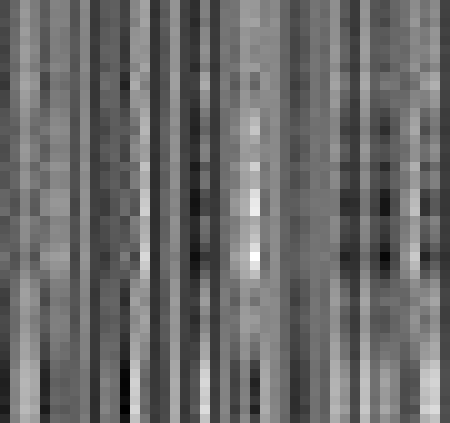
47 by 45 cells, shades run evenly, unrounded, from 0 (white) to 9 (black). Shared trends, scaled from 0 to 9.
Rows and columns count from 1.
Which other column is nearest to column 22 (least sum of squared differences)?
36
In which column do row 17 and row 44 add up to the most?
13
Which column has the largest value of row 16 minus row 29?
26
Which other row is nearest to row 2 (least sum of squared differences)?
32
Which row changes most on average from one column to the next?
46
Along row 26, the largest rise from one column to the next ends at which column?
16
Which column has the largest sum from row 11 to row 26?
20
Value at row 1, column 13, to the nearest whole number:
7
